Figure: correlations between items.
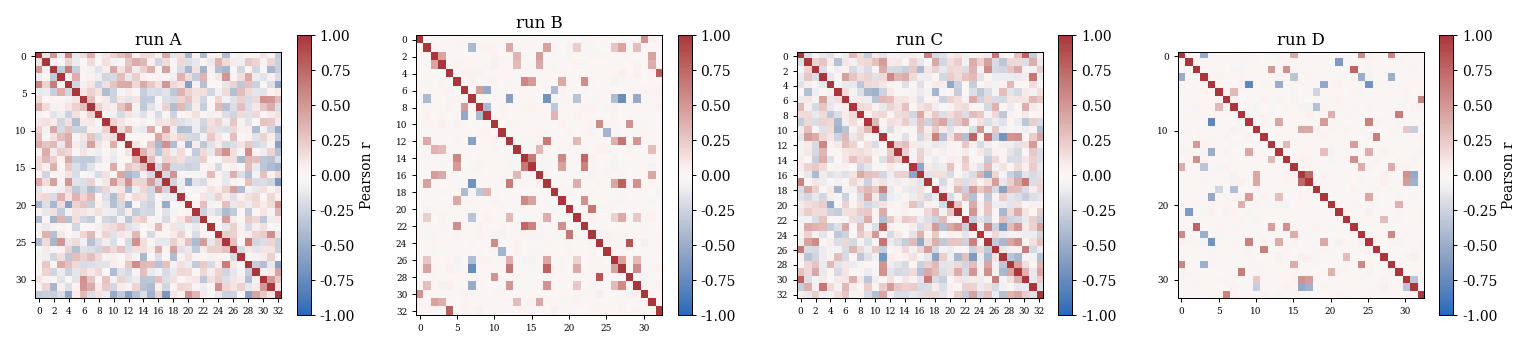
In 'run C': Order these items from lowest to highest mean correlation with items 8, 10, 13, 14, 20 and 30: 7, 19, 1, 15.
19, 15, 1, 7
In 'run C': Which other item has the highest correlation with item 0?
30
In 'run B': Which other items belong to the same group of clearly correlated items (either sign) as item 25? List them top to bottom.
11
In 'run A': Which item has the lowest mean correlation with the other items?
32
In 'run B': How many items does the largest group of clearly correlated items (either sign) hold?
8
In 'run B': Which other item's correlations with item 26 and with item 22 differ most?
14
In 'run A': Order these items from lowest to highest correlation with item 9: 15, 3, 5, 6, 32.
5, 3, 32, 15, 6
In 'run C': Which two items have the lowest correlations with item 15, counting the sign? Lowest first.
16, 8
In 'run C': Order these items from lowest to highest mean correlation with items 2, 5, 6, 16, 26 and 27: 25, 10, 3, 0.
25, 10, 3, 0
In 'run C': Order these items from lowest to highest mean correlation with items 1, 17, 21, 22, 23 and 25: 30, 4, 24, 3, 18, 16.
16, 4, 24, 30, 3, 18
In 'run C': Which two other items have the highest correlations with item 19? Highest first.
9, 22
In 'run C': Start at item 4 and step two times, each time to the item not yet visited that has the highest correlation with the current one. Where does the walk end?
11
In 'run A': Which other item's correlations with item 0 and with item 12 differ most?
16
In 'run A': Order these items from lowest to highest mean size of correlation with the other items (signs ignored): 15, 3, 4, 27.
27, 3, 15, 4
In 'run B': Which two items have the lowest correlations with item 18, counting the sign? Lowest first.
6, 8
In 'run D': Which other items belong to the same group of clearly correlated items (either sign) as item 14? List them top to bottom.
2, 12, 23
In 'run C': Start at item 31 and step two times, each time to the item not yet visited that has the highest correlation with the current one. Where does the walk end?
12
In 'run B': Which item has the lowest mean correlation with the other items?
7
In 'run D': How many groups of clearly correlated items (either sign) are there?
10
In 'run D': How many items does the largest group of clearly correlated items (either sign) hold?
5
